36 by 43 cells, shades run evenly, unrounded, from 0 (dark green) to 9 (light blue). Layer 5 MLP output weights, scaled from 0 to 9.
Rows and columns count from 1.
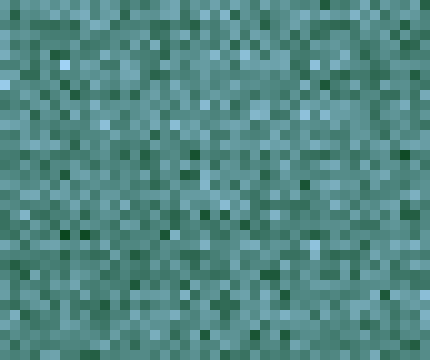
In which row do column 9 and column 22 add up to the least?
24
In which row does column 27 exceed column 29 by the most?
30
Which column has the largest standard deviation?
7
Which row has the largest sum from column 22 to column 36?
15
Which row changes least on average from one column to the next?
33
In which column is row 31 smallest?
11
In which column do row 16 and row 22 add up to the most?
28
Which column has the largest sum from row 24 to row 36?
43
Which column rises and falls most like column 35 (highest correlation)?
34
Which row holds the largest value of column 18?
13
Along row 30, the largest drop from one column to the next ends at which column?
39
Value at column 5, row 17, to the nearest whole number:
2
